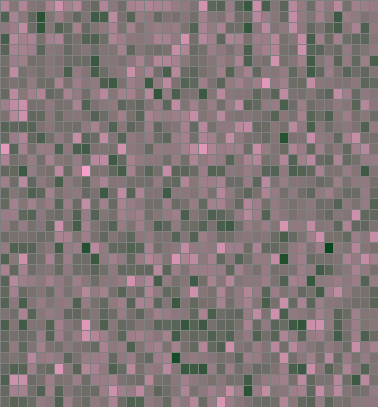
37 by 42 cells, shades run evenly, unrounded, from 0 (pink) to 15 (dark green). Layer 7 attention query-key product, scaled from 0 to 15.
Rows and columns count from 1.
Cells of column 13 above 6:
30
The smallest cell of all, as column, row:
10, 16
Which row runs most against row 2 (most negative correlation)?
15
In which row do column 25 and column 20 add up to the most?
33
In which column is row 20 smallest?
40
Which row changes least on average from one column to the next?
22
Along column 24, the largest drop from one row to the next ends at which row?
17
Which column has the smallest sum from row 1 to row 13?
2
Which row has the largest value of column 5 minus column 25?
3
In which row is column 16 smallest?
36
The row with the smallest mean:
1
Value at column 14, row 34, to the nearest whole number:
9
